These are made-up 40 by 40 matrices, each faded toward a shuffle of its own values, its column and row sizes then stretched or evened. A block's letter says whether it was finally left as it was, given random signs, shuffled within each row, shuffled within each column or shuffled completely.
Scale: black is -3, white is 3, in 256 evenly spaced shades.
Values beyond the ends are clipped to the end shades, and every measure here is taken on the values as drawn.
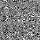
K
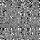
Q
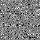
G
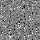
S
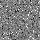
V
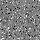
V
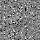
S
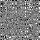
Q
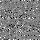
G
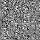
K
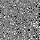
S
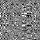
Q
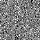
S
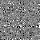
K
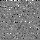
G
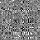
Q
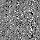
S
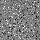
V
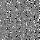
S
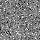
V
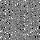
S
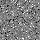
V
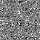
K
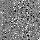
S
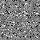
G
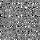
K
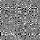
Q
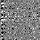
Q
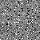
S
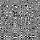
Q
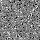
V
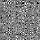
Q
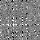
K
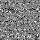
G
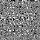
K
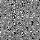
S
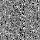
S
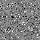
G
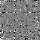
K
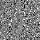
S
